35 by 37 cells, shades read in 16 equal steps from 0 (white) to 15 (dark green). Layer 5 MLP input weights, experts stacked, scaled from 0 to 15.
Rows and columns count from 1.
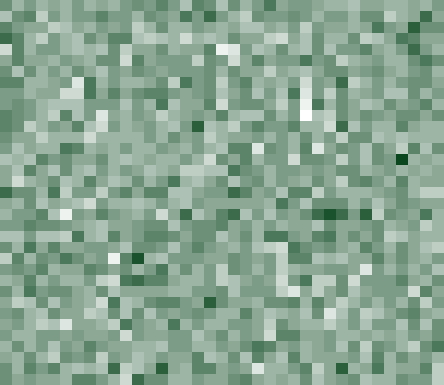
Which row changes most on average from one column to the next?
20
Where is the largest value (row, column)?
15, 34
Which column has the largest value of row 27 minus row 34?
22
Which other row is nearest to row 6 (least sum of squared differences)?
31
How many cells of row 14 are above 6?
21
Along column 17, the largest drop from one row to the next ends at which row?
13
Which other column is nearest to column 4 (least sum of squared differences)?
33
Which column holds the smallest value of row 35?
11
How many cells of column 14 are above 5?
30
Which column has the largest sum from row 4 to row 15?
35
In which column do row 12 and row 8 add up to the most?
29
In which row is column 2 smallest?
17
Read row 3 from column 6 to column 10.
5 7 6 8 7
